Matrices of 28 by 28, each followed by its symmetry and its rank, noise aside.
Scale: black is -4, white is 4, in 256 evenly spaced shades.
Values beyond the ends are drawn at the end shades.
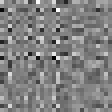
no symmetry, rank two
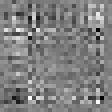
antisymmetric, rank two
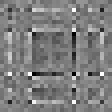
symmetric, rank one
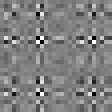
symmetric, rank one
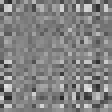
symmetric, rank one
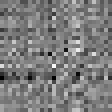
no symmetry, rank three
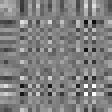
symmetric, rank one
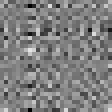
no symmetry, rank three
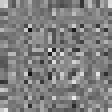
symmetric, rank three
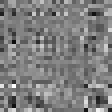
no symmetry, rank three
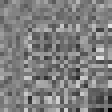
symmetric, rank three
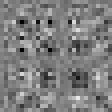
symmetric, rank two
